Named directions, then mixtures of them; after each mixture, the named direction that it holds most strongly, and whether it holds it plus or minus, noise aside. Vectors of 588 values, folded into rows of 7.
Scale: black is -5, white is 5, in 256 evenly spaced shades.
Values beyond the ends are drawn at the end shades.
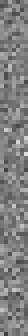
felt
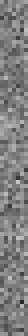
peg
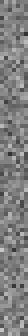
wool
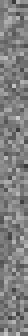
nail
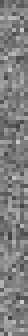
peg, minus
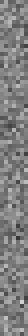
peg, minus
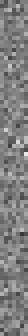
felt, plus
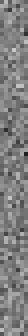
wool, plus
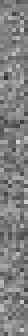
peg, minus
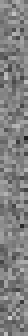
felt, minus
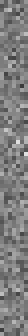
felt, plus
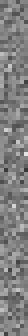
felt, plus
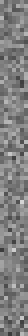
wool, minus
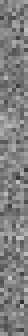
peg, plus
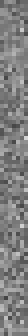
felt, plus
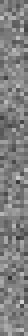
peg, minus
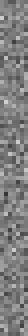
wool, minus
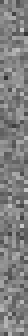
peg, minus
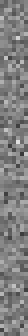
wool, minus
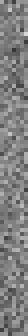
wool, minus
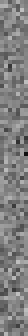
felt, minus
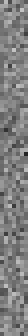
felt, minus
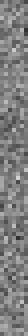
peg, minus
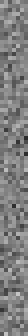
felt, minus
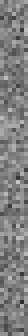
peg, plus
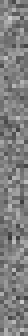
nail, plus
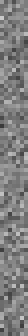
wool, minus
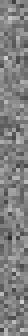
nail, plus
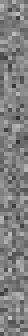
felt, minus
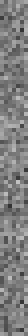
peg, plus
